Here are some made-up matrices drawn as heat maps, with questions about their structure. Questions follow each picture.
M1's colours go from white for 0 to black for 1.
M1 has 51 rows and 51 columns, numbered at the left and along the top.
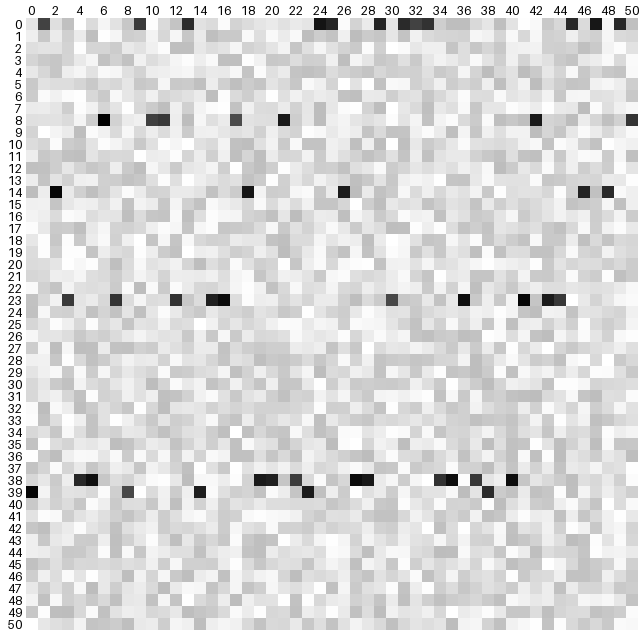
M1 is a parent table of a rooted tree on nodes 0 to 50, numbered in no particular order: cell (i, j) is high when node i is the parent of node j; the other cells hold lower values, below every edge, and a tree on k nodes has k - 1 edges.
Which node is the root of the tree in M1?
39
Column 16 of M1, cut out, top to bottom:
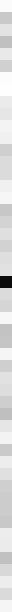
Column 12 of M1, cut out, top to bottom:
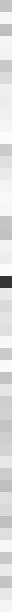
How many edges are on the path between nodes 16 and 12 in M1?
2
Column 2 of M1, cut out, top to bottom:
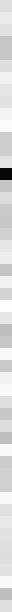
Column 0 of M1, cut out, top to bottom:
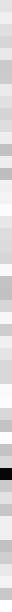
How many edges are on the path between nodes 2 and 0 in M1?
3
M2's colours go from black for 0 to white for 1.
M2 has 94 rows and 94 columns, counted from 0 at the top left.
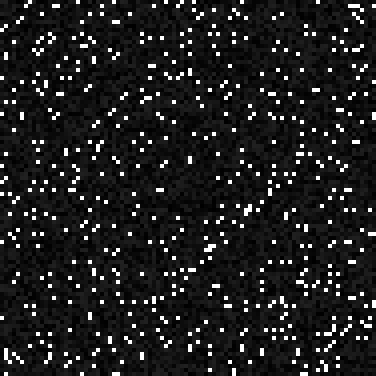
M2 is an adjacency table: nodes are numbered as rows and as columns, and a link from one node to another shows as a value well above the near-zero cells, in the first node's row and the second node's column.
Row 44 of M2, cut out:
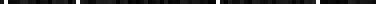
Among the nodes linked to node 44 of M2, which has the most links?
node 1
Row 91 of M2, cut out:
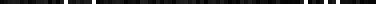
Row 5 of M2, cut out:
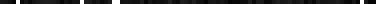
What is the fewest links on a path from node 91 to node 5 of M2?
4
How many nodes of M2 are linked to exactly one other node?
3
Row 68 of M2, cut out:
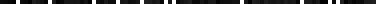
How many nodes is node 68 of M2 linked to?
11
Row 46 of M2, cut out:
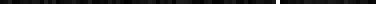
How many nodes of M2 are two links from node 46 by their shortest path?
3
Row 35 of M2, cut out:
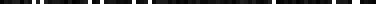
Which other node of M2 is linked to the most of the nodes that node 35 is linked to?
node 12
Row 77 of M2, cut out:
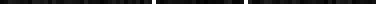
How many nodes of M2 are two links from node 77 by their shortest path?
10
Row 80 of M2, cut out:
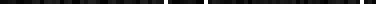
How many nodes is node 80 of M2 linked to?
3
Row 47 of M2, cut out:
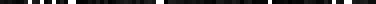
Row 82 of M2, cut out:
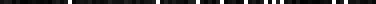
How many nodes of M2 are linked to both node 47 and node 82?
4
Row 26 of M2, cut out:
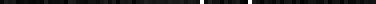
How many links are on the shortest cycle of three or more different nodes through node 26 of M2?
6
